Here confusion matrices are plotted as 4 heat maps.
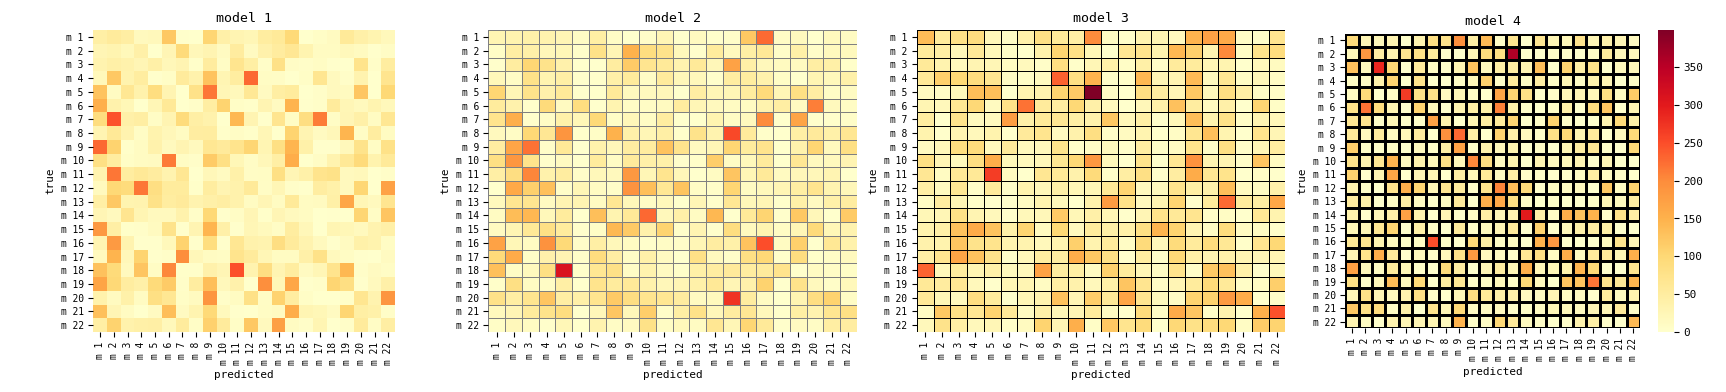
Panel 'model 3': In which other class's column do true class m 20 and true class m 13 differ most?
m 22
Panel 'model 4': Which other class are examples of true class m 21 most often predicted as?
m 1
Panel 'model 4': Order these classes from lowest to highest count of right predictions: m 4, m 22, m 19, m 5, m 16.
m 4, m 22, m 16, m 19, m 5
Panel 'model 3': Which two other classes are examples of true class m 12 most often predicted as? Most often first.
m 19, m 13
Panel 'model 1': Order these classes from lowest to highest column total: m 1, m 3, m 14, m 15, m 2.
m 3, m 14, m 15, m 1, m 2
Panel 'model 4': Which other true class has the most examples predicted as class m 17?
m 14
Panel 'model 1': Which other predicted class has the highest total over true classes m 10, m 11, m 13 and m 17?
m 2
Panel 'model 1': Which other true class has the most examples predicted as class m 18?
m 19
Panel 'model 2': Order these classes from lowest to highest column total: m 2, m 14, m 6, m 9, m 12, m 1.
m 6, m 12, m 14, m 1, m 9, m 2
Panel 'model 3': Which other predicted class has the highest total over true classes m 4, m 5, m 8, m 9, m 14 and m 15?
m 11
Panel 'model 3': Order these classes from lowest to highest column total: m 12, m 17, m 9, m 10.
m 12, m 10, m 9, m 17
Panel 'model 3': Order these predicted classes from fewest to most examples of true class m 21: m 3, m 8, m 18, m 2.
m 18, m 8, m 3, m 2
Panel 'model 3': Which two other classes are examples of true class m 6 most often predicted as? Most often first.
m 7, m 16
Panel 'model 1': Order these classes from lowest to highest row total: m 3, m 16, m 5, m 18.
m 3, m 16, m 5, m 18
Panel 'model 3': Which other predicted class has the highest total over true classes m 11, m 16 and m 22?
m 5
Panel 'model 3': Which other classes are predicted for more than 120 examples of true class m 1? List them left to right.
m 11, m 17, m 18, m 19
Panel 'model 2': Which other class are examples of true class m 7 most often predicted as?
m 17
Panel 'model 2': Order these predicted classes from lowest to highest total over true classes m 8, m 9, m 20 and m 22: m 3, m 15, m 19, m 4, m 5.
m 19, m 4, m 5, m 3, m 15
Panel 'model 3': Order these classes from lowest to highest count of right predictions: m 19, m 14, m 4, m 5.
m 14, m 19, m 4, m 5
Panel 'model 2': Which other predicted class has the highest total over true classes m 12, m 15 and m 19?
m 9
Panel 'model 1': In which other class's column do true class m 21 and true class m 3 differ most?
m 15
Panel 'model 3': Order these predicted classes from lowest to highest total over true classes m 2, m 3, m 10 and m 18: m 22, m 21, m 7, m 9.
m 7, m 22, m 21, m 9
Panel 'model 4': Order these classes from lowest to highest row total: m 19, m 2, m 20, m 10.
m 20, m 10, m 2, m 19
